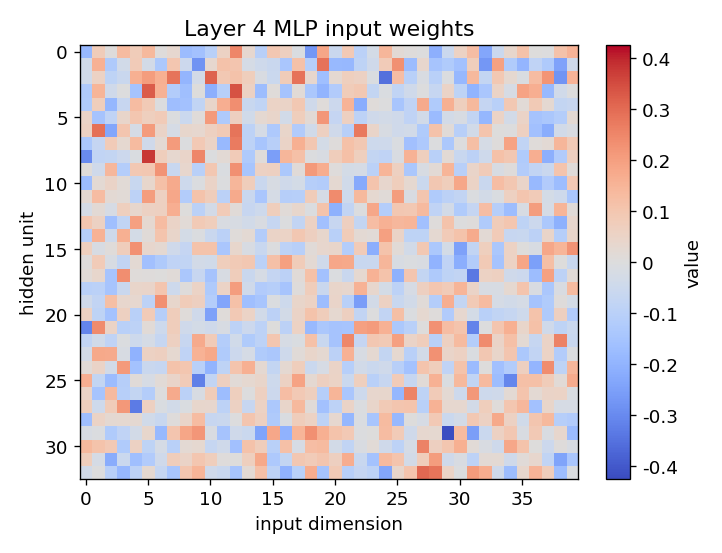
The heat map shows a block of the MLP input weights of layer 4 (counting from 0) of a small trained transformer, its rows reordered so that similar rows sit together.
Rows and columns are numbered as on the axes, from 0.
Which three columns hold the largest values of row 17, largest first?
3, 37, 23
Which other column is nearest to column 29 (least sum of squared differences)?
6
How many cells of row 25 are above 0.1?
8
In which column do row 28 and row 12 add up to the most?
36
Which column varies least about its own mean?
13
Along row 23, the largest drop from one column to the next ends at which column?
11
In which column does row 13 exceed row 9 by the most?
26
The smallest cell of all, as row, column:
29, 29
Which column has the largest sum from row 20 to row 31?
28
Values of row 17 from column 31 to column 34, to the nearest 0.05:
-0.35 0.05 0.05 -0.05
